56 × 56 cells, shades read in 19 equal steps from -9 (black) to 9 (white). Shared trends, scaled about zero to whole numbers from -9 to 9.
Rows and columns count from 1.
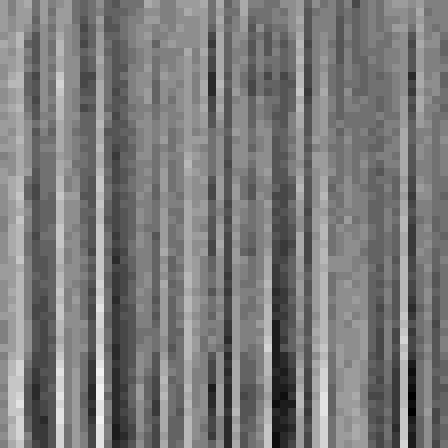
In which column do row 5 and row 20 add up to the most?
3
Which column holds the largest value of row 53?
13
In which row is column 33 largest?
41
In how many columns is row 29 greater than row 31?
18
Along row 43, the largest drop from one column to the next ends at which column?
35
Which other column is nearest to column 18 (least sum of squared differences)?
54
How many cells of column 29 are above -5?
39
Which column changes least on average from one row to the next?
9
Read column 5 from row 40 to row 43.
-4 -3 -3 -3
